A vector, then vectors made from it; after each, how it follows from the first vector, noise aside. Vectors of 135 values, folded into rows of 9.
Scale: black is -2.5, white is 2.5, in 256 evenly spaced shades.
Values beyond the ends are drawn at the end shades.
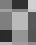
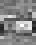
wrapped around, negated, partly zeroed.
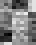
copied.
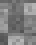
reversed, negated, shrunk.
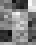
copied.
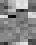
wrapped around, negated, partly zeroed.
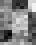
copied.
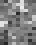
wrapped around, negated, partly zeroed.
